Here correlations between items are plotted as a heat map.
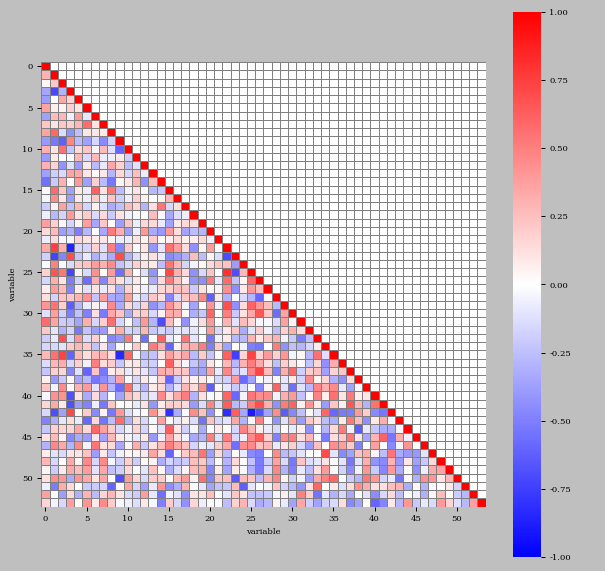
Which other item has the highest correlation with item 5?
7
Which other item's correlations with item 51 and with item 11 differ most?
24
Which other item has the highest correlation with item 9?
23
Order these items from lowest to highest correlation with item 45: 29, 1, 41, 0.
0, 1, 29, 41
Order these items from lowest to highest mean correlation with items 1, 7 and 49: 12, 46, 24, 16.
12, 16, 46, 24
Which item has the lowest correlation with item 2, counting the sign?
9
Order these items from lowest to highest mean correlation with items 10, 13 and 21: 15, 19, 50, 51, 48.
15, 51, 48, 19, 50
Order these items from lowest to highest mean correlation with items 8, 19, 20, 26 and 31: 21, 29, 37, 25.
21, 37, 25, 29
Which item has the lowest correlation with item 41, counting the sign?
3
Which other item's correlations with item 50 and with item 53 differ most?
40
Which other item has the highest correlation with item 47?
34
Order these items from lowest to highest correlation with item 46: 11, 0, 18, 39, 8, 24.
0, 18, 39, 8, 11, 24
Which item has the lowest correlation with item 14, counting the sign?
31
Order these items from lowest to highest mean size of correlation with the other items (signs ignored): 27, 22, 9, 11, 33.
11, 27, 33, 9, 22
